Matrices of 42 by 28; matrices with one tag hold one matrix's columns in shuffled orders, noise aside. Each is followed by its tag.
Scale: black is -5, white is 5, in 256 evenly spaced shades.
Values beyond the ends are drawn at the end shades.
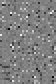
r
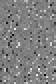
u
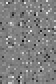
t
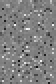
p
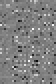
p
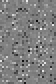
p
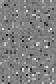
u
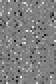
t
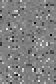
u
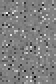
r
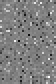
t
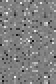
t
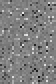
r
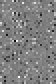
t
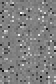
r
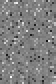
t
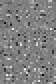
u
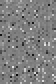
u
